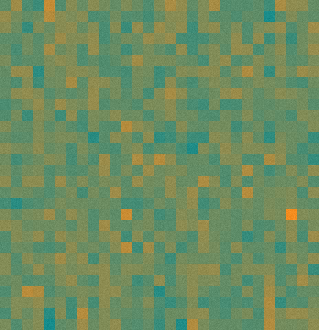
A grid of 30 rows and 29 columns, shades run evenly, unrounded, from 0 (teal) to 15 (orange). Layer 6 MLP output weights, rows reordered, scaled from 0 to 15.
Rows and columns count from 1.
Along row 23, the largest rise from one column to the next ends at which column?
14
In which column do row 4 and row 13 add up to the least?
25
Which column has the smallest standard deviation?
24
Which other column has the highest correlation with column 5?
17
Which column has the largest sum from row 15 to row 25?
27
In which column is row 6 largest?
13
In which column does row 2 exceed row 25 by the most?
5
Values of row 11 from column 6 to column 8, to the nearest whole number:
3 8 4
